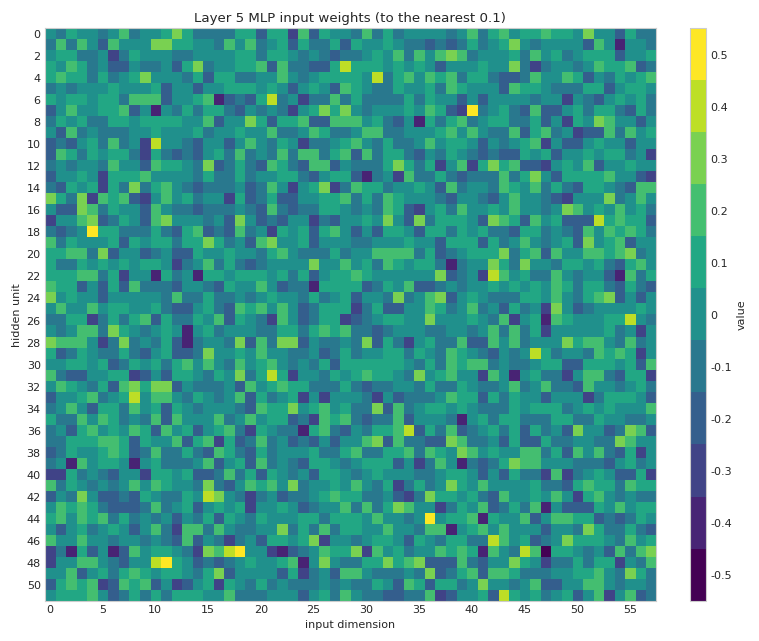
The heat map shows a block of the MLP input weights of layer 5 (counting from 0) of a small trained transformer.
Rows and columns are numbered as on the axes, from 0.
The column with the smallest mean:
47
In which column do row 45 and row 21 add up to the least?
38
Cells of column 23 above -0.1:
27
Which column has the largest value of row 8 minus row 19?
19
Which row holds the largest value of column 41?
50
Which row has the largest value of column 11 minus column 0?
48
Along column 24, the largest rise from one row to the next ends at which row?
11
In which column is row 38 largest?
39
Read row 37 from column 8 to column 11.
-0.2 0.1 0 0
